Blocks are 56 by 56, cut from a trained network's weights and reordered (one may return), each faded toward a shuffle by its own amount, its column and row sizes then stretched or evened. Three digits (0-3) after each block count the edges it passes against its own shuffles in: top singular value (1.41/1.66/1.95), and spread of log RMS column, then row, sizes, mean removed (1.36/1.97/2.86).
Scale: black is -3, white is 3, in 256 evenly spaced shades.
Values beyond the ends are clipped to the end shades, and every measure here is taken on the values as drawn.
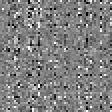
1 3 2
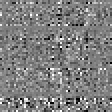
1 2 3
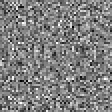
2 0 1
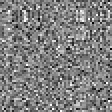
2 1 1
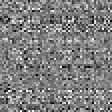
3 1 3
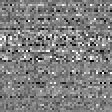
1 0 3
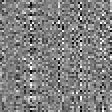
3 3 1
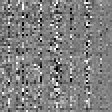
1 3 0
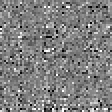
1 1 2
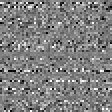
0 0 3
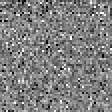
0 1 1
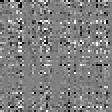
1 3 3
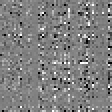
0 3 2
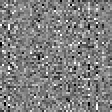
1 2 1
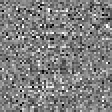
2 1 2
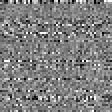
3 0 3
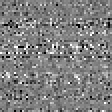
0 1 3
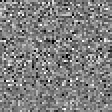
1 1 2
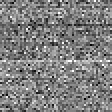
1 0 0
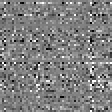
1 2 3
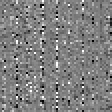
0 3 0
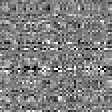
3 1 3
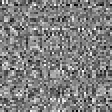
3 0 2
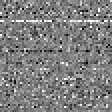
1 0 2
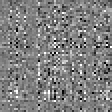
2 3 2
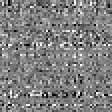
3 1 3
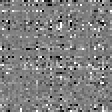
0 2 3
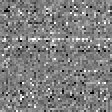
0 1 2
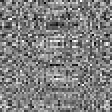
3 0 2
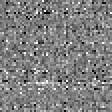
0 1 2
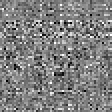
3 1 3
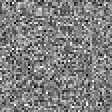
2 0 0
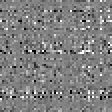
0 2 3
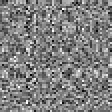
3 2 1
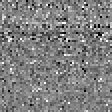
0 1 2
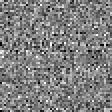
1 0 2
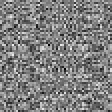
3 1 0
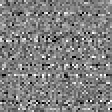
2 0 3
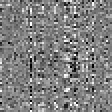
3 3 1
